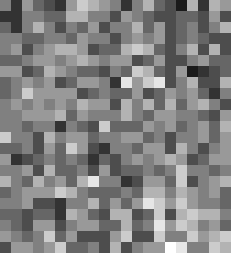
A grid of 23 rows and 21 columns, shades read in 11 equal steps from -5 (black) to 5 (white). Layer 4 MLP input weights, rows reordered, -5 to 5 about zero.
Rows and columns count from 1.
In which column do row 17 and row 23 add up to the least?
12
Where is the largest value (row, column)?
23, 16
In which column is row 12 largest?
10
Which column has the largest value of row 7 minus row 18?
13
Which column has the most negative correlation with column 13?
19
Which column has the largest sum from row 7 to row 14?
5
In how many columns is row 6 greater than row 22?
7
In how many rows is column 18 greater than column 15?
6
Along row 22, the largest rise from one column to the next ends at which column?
15
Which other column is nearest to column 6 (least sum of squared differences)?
2
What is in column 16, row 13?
-2
